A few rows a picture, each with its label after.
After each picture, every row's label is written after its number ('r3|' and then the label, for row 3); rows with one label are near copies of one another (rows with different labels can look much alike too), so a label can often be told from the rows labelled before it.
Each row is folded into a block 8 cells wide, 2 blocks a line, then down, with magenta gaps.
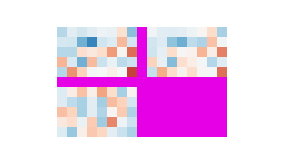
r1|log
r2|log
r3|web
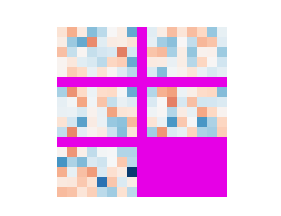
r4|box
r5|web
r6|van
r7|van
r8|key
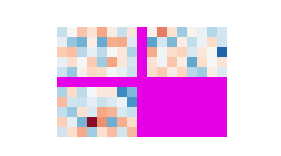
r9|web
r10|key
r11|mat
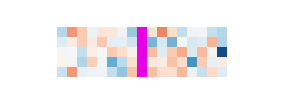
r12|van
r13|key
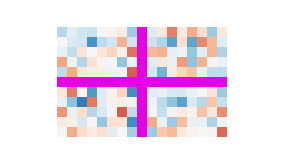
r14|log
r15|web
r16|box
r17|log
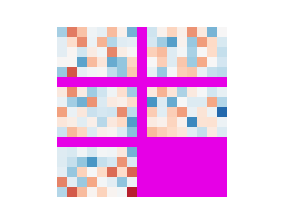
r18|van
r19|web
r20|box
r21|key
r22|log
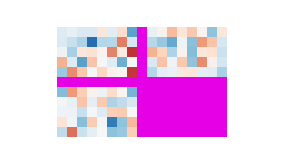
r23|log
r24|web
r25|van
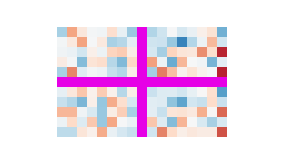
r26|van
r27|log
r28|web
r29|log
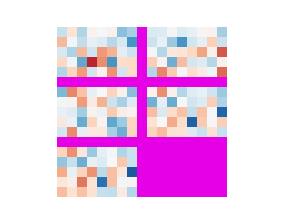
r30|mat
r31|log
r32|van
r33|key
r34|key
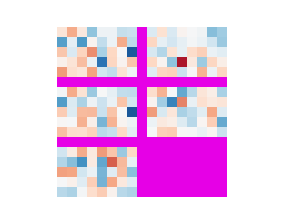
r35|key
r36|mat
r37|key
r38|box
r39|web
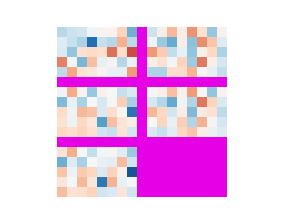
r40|log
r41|web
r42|key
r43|web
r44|key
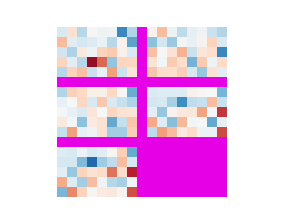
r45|mat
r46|key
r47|van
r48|log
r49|log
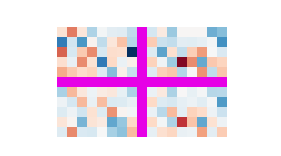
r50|key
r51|mat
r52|van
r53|mat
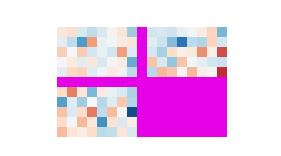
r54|box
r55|log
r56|key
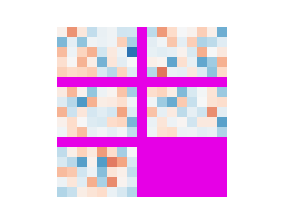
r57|key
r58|van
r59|box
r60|box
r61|web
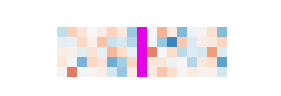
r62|van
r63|box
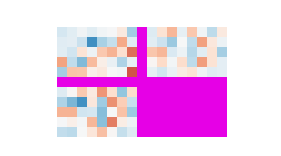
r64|log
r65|web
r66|web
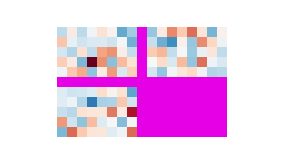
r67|mat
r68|web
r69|log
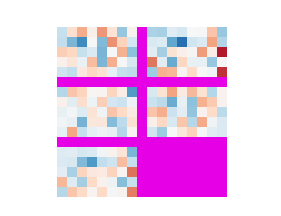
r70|web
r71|log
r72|van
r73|web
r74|log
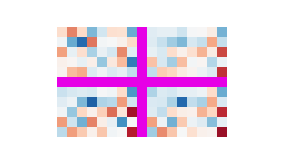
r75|box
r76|log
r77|log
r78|log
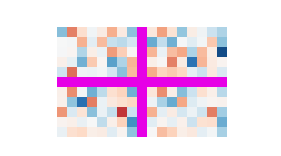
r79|van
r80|key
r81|box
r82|box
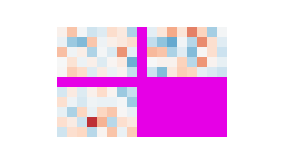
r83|box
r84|web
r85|mat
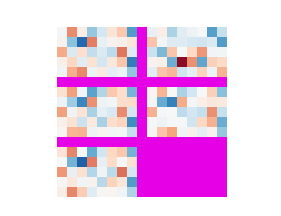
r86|box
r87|mat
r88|box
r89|box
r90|box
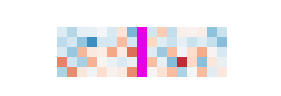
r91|log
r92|mat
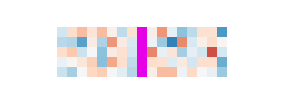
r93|web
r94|box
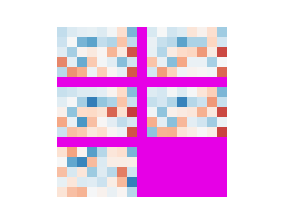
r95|log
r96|log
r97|log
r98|log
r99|box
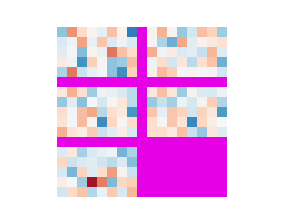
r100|van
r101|box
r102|key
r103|key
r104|mat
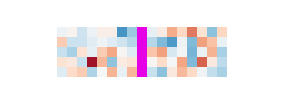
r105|mat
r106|web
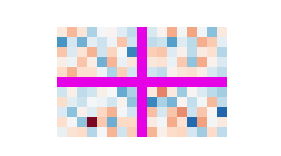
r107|key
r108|web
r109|mat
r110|key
